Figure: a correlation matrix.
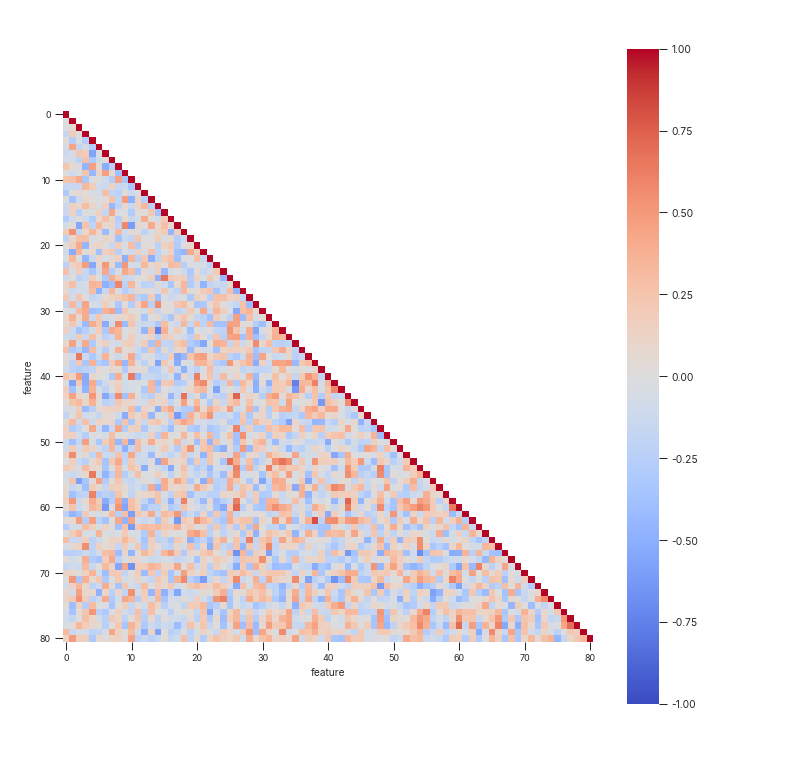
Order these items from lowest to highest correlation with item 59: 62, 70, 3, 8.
3, 62, 70, 8
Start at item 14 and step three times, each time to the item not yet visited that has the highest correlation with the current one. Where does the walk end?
71
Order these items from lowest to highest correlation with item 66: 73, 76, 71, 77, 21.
73, 21, 71, 76, 77
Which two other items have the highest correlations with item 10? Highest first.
40, 73
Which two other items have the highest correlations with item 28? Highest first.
65, 79
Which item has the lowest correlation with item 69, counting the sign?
10
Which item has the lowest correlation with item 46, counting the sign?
17
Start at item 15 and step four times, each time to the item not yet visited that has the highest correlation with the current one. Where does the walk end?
79
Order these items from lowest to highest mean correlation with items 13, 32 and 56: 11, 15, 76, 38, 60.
11, 76, 38, 60, 15
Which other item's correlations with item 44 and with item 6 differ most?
43
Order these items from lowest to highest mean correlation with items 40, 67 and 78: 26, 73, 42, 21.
26, 73, 42, 21
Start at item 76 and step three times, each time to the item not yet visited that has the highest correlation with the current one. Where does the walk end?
58
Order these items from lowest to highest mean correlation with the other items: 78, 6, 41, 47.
6, 47, 41, 78
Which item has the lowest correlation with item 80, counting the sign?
75
